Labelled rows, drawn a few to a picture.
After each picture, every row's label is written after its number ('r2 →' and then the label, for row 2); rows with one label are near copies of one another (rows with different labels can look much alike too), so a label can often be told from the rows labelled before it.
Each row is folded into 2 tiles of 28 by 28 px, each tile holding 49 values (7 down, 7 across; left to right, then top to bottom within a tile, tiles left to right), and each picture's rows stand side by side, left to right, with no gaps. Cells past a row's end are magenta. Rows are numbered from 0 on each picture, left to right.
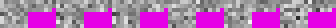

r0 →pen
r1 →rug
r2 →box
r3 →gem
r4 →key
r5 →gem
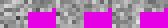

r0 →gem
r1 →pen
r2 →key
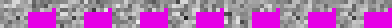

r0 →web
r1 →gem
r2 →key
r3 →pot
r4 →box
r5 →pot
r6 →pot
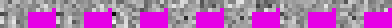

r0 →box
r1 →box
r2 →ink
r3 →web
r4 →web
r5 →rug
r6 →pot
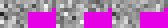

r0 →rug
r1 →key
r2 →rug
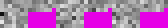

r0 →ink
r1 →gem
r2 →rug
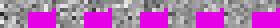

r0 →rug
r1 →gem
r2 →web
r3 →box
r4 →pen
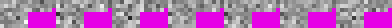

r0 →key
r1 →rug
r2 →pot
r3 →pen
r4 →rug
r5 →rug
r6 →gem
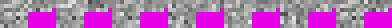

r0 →gem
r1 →web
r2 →pot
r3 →rug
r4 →key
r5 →box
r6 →gem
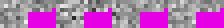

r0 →key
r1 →gem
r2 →rug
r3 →key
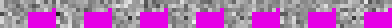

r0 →pen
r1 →ink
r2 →web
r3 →key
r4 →pot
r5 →box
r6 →gem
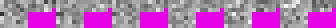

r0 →pen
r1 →box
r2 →pen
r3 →key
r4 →key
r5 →web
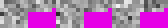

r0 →pen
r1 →ink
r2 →web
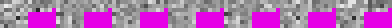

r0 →gem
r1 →box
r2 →pen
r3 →key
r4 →box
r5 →pot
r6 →web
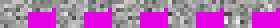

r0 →gem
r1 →pot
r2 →gem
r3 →pen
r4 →box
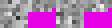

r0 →pot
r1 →box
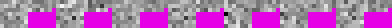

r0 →key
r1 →web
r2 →key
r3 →gem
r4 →ink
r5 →rug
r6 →pot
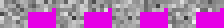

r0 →pen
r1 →pot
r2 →web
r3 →key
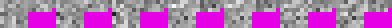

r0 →box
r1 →rug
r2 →ink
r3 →web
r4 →web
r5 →gem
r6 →pot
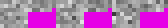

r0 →key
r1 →key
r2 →pen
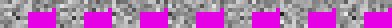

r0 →pot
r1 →gem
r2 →pen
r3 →rug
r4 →gem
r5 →ink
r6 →pot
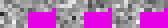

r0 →ink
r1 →web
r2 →key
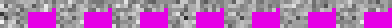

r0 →rug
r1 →key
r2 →key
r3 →pot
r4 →pot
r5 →web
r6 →key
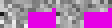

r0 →ink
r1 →pen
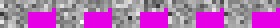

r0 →rug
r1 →key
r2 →web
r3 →pen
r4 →pen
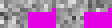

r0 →rug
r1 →web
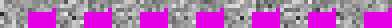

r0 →ink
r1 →pot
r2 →gem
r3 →key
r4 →web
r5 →gem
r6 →rug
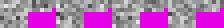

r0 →web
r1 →rug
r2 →key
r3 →pen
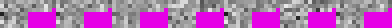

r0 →rug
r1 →rug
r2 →box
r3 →web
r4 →ink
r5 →gem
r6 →rug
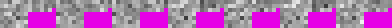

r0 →pot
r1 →pen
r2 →pen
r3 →web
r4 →gem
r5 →web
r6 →key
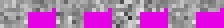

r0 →key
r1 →box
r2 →pot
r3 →key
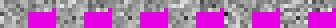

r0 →pen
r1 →web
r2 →pot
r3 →web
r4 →ink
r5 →gem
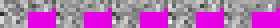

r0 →pen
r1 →rug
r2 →rug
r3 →rug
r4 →rug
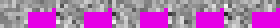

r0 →key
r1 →rug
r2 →ink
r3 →box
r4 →rug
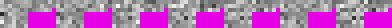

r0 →ink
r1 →rug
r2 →key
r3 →web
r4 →gem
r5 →rug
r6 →gem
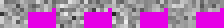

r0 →pen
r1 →gem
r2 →ink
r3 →web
